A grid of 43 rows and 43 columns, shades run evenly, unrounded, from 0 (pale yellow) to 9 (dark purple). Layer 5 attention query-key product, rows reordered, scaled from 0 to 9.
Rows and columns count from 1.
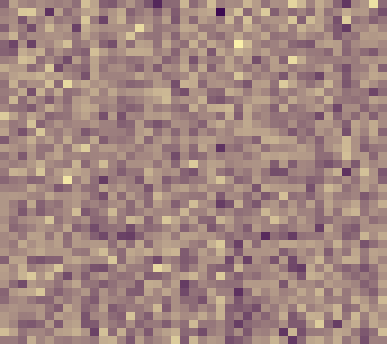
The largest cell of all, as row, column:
2, 25
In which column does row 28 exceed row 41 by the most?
36
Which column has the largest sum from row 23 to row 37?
11
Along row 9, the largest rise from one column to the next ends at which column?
7
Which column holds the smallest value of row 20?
39
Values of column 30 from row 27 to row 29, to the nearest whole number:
2 4 4
